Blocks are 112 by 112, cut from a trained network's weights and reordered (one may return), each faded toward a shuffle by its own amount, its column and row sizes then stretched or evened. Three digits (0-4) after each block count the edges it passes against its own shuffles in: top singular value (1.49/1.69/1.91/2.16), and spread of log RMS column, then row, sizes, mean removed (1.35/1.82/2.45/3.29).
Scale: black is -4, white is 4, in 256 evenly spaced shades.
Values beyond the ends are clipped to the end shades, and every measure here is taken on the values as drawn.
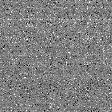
0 1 1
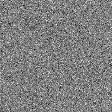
0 1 0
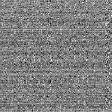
3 3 0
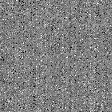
0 1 0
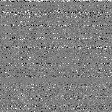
0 0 4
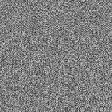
4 0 1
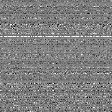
4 1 4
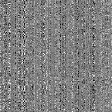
3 4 2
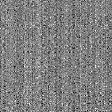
3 1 3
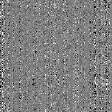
2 4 1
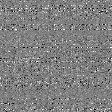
0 0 4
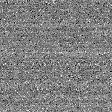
1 0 1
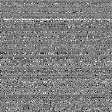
3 1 4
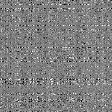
2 1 4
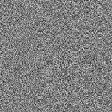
4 1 0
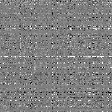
2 3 4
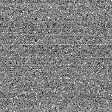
1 1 0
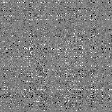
0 3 3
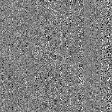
0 4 0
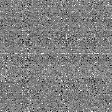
1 2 2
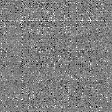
1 3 2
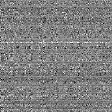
3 3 2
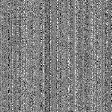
4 4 0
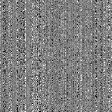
3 4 1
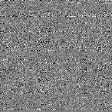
1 2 4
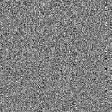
4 3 0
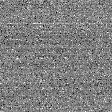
1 0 1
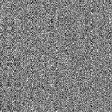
4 3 0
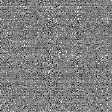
2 3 0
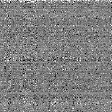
2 3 3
